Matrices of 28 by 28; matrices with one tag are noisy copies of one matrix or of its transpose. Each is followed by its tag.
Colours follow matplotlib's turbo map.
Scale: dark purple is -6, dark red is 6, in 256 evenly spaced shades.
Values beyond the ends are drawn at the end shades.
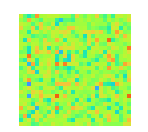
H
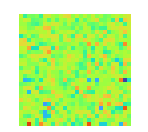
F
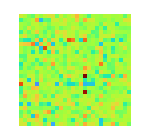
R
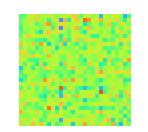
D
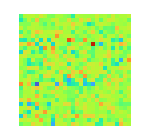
R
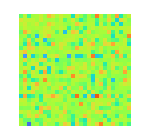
D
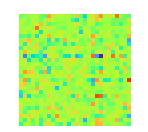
D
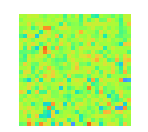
F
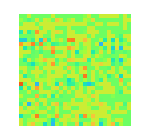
R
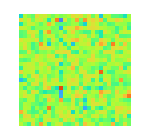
D
